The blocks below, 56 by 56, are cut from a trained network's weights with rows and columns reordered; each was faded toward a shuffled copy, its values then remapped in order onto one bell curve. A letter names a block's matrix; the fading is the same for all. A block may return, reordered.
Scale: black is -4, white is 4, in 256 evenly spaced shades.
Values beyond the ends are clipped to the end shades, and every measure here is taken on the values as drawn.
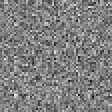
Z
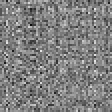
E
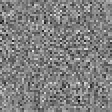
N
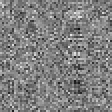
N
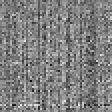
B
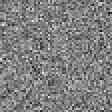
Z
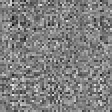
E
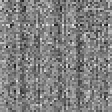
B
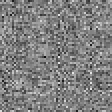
Z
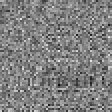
E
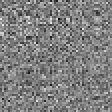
N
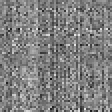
B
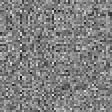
Z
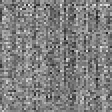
B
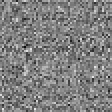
Z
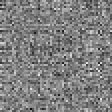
Z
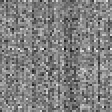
B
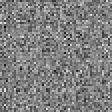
Z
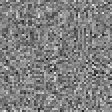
N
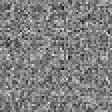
N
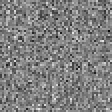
N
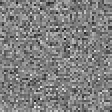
Z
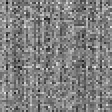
B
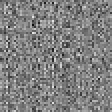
E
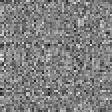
Z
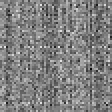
B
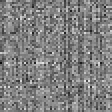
B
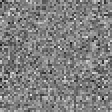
N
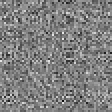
E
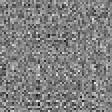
N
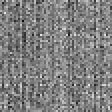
B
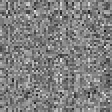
E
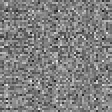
Z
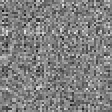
N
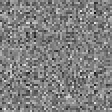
E
